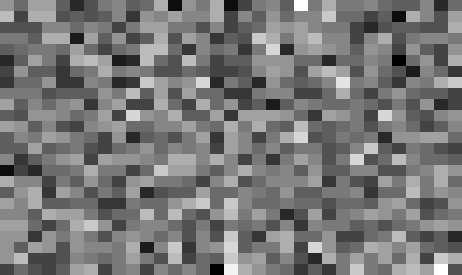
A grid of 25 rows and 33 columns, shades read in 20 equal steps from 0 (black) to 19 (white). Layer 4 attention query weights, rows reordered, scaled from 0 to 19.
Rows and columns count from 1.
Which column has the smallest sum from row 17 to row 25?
22
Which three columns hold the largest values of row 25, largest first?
32, 17, 26
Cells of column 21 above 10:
8
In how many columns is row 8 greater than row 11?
14
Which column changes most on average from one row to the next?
10
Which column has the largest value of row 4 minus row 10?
20
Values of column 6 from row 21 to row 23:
13 11 11
